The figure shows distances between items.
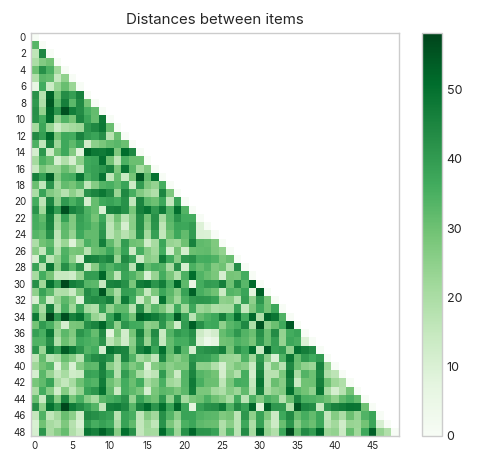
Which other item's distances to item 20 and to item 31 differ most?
7
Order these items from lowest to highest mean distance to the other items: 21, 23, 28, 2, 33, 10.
33, 23, 28, 10, 2, 21
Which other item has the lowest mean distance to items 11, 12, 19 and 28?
3
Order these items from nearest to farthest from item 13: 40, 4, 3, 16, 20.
20, 3, 40, 16, 4
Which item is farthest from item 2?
34
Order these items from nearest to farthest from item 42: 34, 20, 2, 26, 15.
15, 26, 20, 2, 34
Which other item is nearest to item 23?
37
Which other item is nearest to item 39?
32
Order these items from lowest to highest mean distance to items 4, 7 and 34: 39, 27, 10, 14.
10, 39, 27, 14
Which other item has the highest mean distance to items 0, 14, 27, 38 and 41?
17
